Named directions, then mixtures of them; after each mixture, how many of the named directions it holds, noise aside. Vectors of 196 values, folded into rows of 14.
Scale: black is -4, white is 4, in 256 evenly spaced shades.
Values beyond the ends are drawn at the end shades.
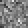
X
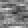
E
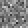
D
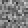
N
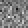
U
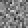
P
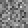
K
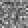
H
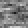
one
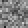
two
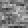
one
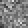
one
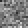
four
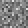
four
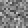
one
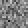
one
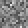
two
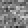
four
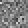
four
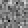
two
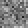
four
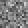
four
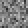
one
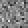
two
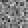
four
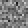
one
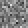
one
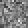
one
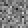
three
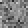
four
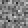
one
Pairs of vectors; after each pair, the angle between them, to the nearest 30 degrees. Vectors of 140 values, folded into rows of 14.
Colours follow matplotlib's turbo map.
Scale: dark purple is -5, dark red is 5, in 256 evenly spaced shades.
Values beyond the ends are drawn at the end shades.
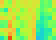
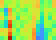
30 degrees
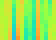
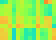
60 degrees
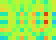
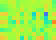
150 degrees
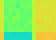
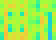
120 degrees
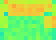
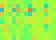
90 degrees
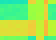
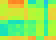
150 degrees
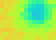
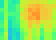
150 degrees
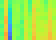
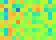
120 degrees
